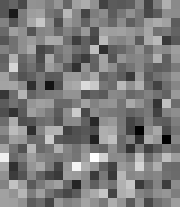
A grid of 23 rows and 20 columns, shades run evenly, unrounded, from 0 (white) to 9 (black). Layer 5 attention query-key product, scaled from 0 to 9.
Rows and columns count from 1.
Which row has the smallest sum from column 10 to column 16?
18
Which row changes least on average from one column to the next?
11
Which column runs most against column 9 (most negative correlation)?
2
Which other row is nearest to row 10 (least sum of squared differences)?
23
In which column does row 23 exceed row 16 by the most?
6
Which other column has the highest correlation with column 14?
15
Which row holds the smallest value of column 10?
10
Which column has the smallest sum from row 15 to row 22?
1
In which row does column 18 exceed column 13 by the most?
12
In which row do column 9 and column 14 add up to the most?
8
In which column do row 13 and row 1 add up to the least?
9
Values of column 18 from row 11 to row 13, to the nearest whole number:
5 7 7
